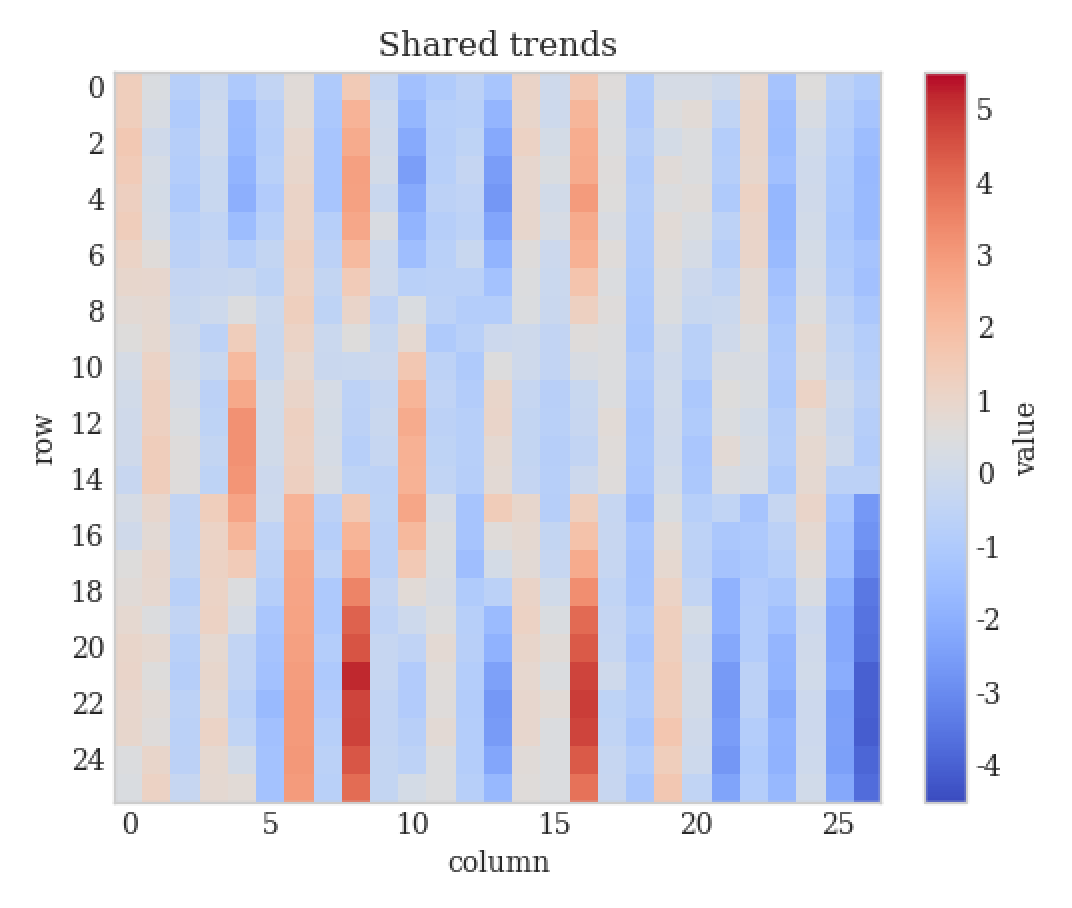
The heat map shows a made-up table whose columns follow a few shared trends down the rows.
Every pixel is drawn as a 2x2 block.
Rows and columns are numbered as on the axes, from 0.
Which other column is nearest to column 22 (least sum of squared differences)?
17
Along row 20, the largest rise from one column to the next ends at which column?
8
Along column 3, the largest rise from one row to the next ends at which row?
15
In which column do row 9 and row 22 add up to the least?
26
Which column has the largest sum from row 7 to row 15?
4
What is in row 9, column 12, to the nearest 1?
-1
